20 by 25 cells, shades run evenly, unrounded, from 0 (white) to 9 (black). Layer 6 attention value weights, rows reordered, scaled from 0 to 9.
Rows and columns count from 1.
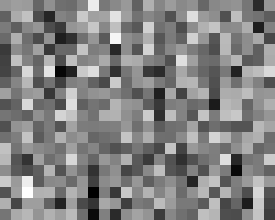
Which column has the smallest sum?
3
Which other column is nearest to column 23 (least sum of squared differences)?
8
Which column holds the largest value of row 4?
6
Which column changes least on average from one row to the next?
13
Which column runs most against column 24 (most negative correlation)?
9
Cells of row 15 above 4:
18
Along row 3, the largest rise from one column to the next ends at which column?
24
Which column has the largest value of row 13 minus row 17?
1
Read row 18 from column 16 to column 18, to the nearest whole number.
3 5 4
